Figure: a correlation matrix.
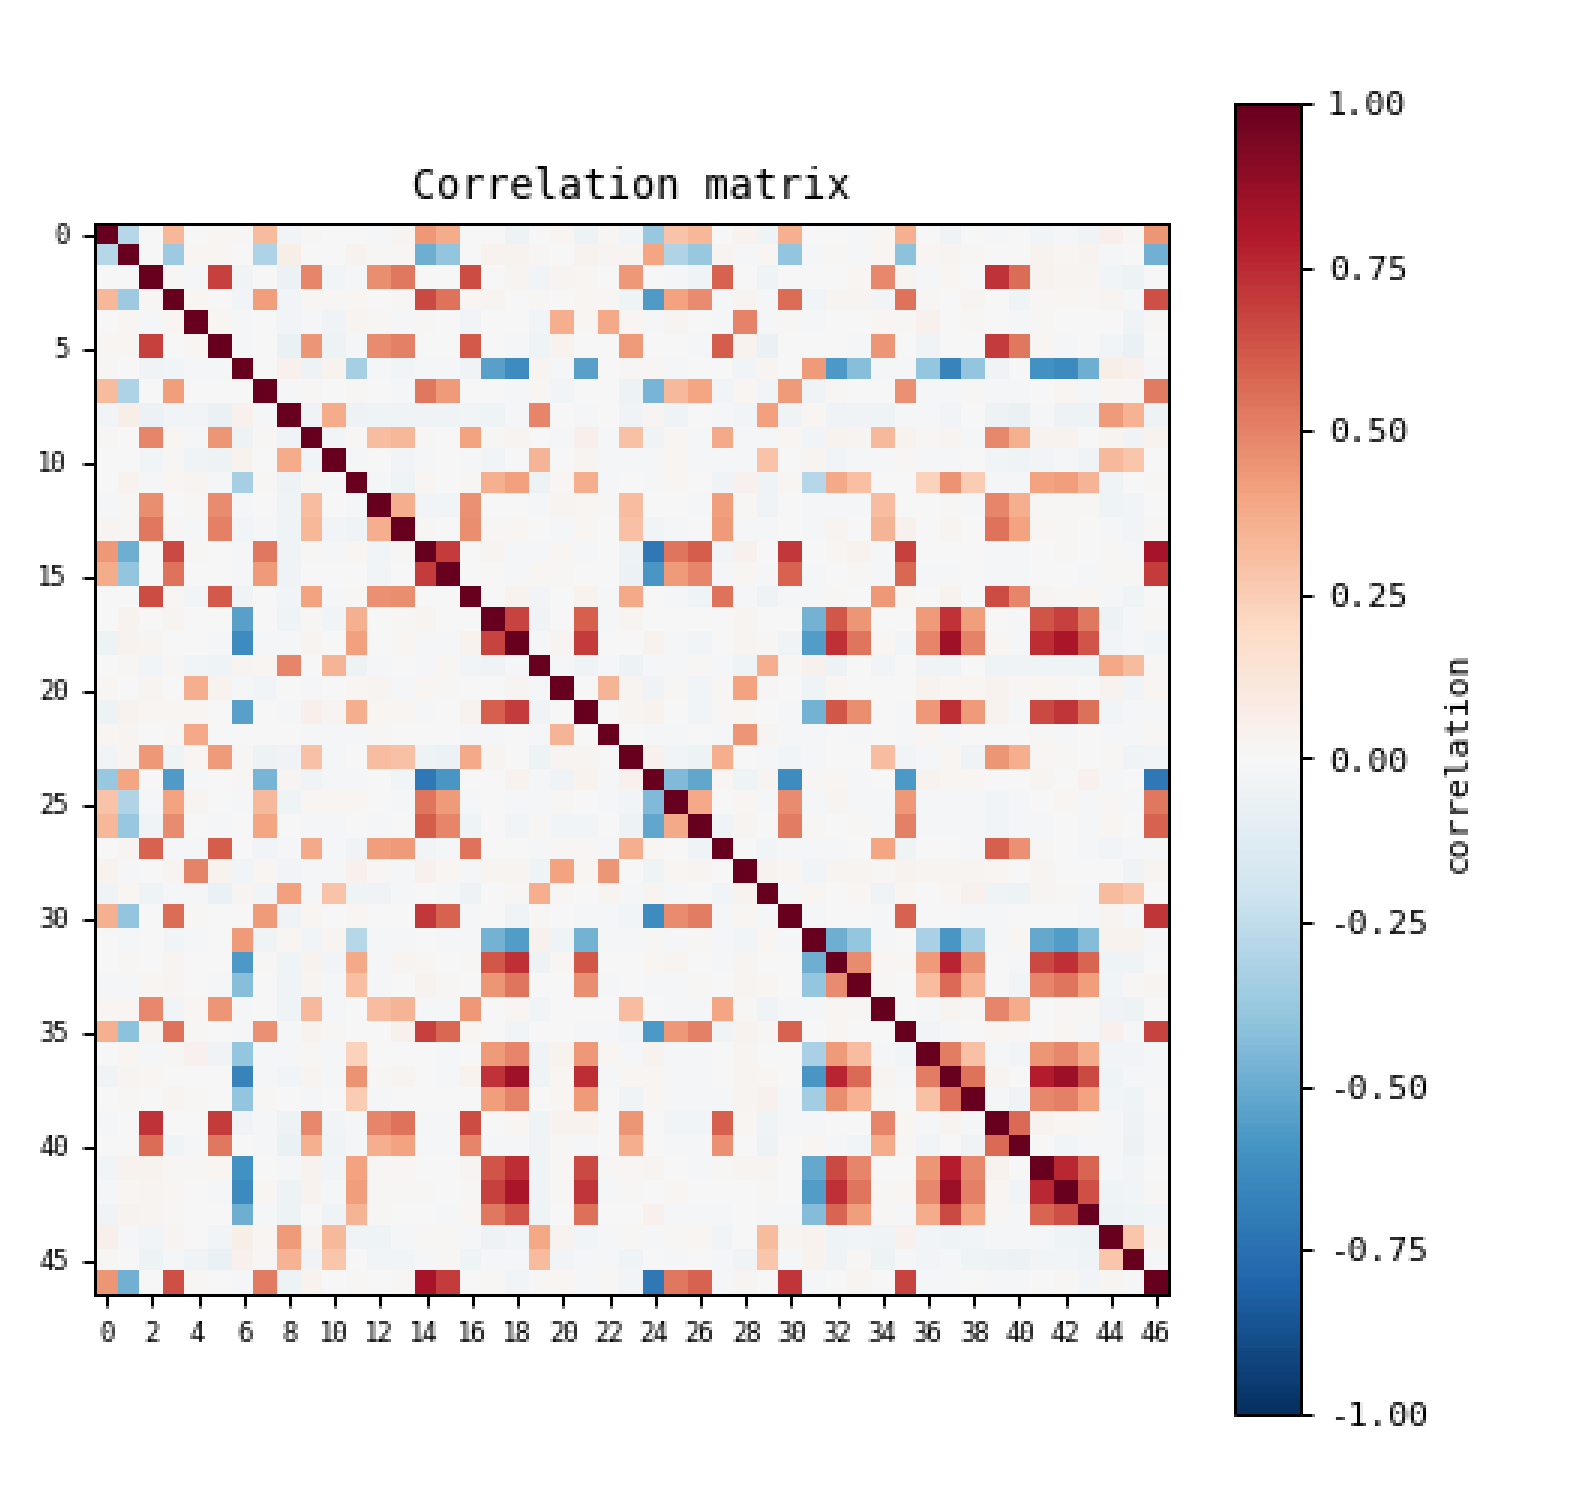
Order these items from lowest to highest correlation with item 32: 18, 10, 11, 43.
10, 11, 43, 18
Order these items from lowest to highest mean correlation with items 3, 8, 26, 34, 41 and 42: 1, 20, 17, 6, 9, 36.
6, 1, 20, 9, 36, 17
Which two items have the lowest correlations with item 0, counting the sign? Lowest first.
24, 1
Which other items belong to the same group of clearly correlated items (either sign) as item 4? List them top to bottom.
20, 22, 28
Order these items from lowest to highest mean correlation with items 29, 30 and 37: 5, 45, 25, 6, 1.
6, 1, 5, 45, 25
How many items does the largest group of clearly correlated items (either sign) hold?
14
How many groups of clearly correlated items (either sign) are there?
5
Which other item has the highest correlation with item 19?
8
